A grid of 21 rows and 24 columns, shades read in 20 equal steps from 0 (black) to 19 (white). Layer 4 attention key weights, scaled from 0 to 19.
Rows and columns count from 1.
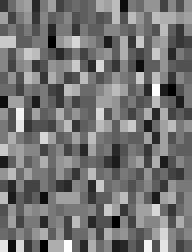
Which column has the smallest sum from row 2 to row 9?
22
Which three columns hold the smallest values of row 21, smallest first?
6, 2, 15
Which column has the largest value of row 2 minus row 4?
17
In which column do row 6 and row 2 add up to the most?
21
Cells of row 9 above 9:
6
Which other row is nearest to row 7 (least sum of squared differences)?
18
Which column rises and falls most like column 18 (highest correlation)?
11
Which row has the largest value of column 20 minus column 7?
8
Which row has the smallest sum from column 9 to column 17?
19
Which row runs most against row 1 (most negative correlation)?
4
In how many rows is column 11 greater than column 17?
12
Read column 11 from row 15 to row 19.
9 9 8 9 9
